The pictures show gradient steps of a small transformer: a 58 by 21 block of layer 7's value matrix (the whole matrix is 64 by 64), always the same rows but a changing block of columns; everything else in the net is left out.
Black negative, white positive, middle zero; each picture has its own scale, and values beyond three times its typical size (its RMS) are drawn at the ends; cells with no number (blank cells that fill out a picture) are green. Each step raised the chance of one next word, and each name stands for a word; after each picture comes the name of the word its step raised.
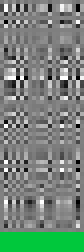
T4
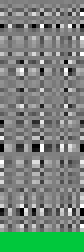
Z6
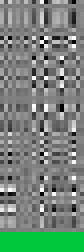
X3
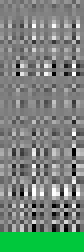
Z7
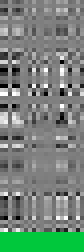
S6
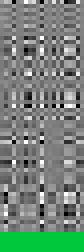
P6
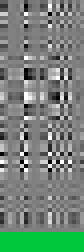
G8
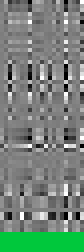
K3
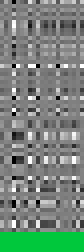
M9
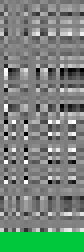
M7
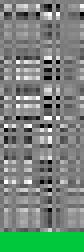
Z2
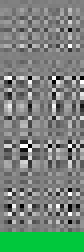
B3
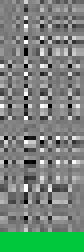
P6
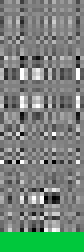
M7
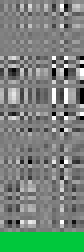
G8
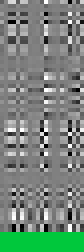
K3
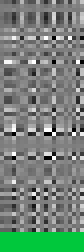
X3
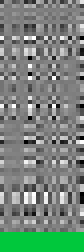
P6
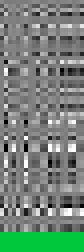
Z6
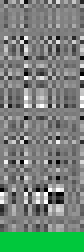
P6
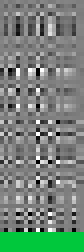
M7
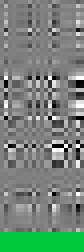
B3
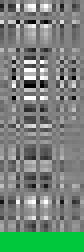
T4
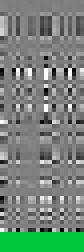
M7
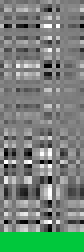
Z7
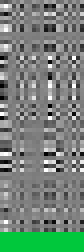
G8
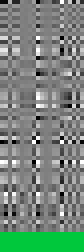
P6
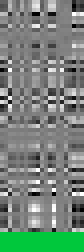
Z2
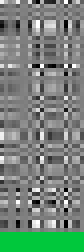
M9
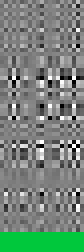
B3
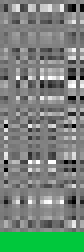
T4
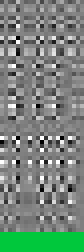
P6
